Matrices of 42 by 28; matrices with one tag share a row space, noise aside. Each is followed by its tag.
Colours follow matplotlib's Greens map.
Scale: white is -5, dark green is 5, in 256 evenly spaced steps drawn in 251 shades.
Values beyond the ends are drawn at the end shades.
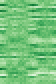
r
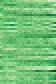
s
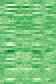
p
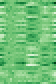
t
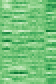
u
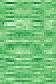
p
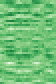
p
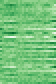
s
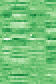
u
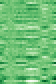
t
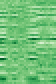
r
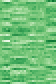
u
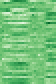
u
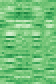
p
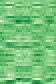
p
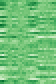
r
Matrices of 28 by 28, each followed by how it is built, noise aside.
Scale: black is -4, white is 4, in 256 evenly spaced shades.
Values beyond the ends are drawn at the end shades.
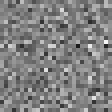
low rank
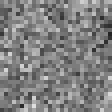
smooth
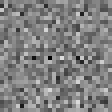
low rank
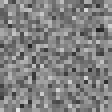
noise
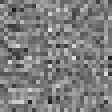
low rank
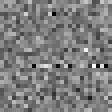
uneven rows
